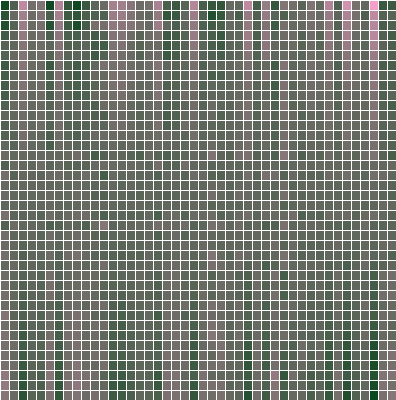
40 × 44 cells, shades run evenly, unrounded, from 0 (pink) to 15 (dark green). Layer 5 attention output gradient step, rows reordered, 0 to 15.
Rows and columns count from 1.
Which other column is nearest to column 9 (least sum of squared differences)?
1
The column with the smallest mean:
42
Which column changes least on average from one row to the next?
4
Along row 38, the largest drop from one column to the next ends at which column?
43
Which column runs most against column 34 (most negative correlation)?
33
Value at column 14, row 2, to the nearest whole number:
6
